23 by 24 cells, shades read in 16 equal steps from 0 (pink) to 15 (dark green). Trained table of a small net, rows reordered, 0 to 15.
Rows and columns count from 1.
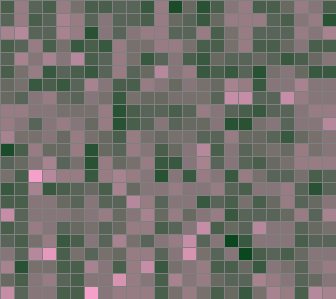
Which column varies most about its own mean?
7
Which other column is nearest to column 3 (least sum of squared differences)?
10
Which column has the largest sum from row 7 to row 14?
9
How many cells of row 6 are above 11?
7
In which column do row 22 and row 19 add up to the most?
17
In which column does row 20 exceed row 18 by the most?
19
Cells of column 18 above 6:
16
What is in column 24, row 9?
6
